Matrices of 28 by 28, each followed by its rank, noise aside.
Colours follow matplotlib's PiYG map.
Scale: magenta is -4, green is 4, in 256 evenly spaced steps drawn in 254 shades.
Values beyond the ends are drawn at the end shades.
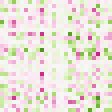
four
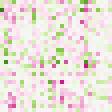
five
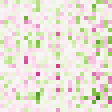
five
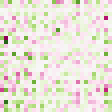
four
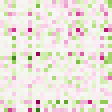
four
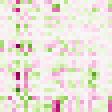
three
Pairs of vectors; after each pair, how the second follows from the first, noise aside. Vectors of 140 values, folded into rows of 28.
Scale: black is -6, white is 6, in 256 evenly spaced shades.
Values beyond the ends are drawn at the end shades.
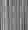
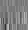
wrapped around, negated, partly zeroed.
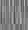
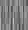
wrapped around, negated.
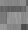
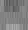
wrapped around, negated, partly zeroed.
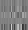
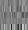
negated.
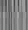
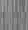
negated, shrunk.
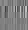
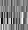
reversed, negated, scaled up.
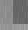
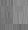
negated, shrunk.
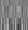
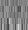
negated.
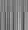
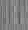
wrapped around, shrunk.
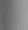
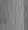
wrapped around, shrunk.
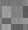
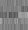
wrapped around, negated, partly zeroed.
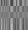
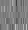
reversed, negated, partly zeroed.
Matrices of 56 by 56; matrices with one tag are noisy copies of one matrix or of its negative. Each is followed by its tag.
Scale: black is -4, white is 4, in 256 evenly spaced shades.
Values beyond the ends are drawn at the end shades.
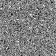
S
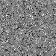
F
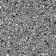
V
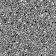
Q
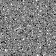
F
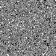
V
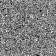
F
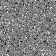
V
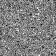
S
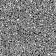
S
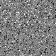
Q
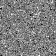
S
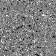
F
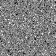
V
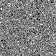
S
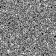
V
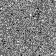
S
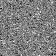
S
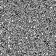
V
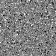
Q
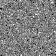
S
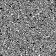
S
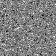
F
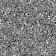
Q
